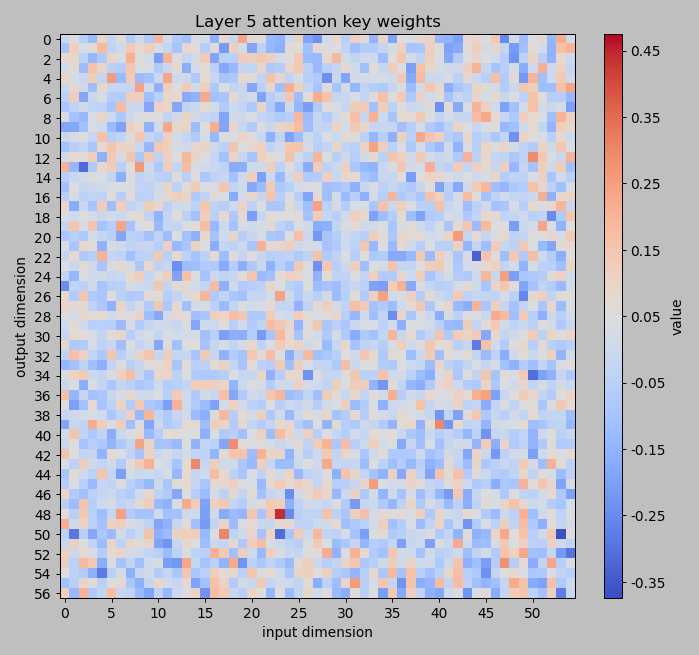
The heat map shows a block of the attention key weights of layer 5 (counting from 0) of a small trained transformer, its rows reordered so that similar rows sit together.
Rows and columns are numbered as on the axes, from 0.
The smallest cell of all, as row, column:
50, 53
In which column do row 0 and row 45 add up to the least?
47
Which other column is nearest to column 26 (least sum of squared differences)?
52
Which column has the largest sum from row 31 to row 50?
49
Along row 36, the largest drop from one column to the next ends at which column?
46
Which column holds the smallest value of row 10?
48
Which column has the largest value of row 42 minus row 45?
21
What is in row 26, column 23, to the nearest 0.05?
0.25
